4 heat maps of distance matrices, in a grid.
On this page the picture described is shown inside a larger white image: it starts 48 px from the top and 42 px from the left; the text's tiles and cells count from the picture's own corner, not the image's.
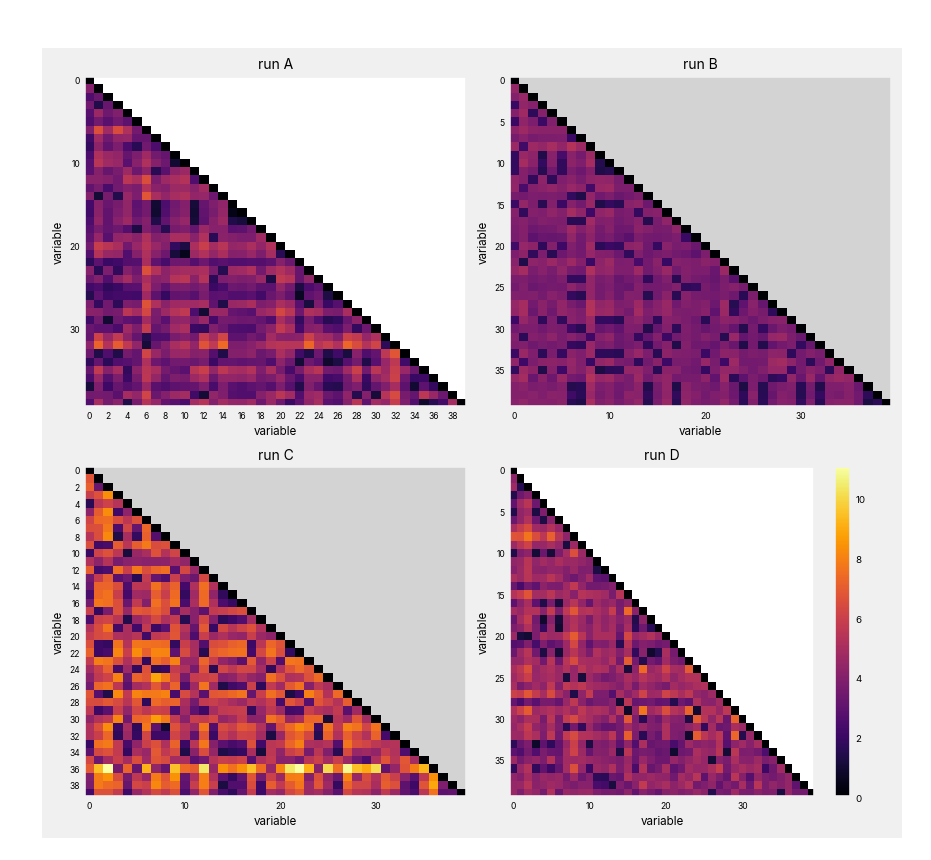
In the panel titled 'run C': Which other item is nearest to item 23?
6
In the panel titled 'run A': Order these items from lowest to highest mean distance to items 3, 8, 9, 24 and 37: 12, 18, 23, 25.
25, 18, 23, 12
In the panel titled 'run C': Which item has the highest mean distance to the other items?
36
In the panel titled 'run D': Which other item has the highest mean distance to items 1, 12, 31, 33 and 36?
8
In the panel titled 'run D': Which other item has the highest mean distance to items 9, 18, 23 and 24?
2
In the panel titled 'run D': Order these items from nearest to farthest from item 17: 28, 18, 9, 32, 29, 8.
32, 28, 18, 9, 8, 29
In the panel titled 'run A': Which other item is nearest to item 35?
39
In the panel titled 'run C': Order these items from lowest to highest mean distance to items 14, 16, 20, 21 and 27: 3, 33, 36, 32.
33, 32, 3, 36
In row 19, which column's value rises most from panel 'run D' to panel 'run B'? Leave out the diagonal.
6
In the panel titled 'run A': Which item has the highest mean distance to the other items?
32
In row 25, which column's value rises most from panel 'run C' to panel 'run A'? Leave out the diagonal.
30
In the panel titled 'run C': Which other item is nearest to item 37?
15
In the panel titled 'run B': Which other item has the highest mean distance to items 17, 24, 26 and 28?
8
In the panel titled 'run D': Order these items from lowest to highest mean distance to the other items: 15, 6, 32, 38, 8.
6, 38, 32, 15, 8
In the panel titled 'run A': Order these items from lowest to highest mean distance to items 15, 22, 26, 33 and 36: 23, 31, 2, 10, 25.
25, 2, 23, 10, 31
